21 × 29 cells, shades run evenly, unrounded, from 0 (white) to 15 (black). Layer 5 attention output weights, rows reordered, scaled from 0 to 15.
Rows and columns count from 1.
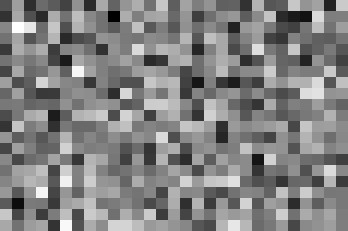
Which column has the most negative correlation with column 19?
29
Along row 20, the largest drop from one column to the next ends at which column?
8
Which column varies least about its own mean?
9
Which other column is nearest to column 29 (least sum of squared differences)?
27
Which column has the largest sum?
5
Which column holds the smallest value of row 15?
23
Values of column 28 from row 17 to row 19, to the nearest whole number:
4 8 7
